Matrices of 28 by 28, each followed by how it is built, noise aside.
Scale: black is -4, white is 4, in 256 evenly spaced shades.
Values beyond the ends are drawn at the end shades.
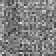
blocks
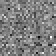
uneven rows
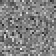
noise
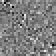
block diagonal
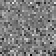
uneven rows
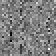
uneven columns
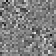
block diagonal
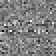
uneven rows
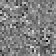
block diagonal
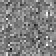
uneven columns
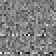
uneven rows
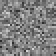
blocks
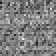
blocks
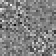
block diagonal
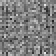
blocks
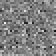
uneven rows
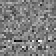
uneven rows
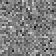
noise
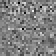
uneven rows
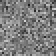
noise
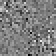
block diagonal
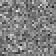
noise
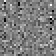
uneven columns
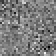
block diagonal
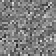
noise
